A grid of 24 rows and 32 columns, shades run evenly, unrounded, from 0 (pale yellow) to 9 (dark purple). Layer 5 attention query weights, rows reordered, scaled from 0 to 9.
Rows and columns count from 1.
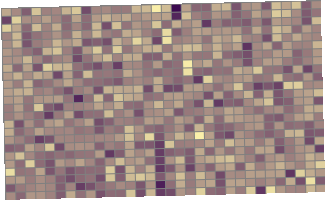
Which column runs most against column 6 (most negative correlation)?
25
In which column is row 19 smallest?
2
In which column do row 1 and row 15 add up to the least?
16
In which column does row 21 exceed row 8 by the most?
19
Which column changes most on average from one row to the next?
21
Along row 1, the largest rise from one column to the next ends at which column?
18
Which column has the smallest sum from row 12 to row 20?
13
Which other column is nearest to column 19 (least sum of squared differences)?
5
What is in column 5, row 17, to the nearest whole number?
6
